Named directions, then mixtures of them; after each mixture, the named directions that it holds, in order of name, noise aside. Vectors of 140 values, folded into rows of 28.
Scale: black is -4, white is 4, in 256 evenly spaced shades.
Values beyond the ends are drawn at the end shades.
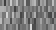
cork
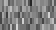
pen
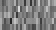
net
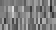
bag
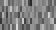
pen.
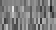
bag.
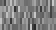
bag, cork, net.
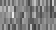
bag, cork, pen.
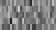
cork, net, pen.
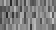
cork.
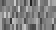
net.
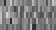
cork, net.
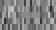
bag, net, pen.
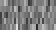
bag, net, pen.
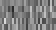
bag.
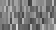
cork, pen.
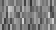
bag, net, pen.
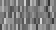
bag, cork, net.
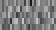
net, pen.
